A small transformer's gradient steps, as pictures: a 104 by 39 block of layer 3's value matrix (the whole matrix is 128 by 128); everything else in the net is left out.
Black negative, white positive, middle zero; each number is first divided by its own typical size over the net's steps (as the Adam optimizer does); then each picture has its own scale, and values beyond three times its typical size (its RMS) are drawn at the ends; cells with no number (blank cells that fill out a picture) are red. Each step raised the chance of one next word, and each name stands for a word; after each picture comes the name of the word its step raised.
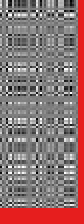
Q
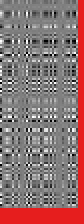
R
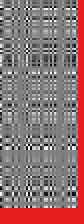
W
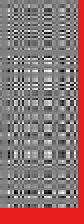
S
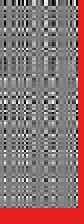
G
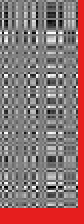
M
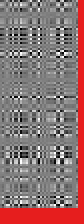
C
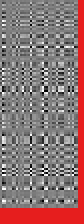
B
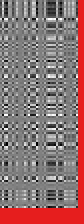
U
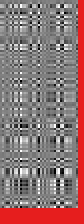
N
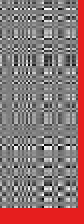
W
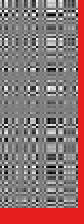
Q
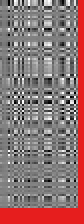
G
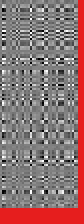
S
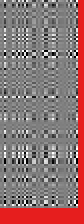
C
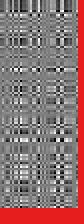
Q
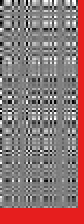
G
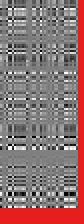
W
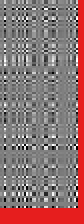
W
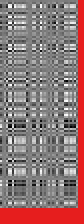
N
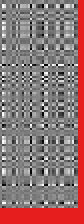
N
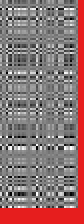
W
